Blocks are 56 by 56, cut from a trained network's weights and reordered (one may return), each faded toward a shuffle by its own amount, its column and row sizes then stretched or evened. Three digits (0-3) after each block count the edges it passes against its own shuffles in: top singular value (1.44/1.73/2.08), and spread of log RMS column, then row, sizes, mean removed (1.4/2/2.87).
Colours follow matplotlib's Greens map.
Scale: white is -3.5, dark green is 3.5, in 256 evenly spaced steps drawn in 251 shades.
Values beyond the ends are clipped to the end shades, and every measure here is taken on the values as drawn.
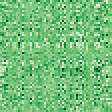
3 3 2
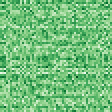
3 1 1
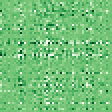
0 3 3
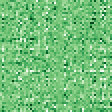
1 3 1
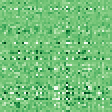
1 2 3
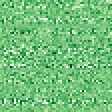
1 1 3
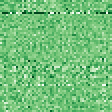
2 0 2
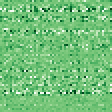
0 1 3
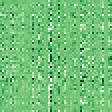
2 3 2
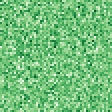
1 1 0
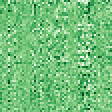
2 3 1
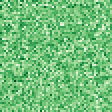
0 0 1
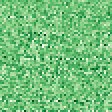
0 0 2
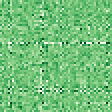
2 2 2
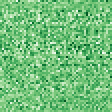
1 0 2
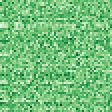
2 0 0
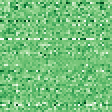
2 1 3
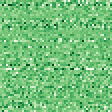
1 0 3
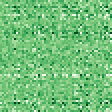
2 2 2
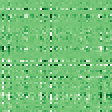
3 2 3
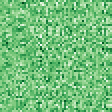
3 2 1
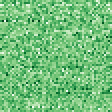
1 0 1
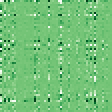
3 3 2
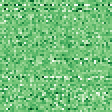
1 0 3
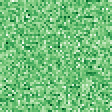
0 1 1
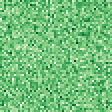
1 0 0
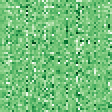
0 3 1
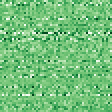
1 0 3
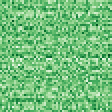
3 0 1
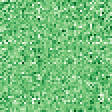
0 2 2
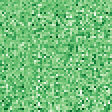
0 2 2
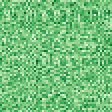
3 0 1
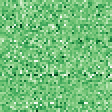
0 1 2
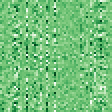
3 3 1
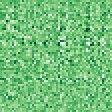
2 1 2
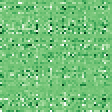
0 2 3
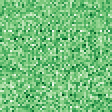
1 0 2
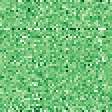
2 1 2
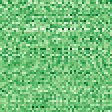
3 0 2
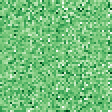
0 2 1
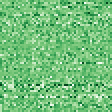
0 0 3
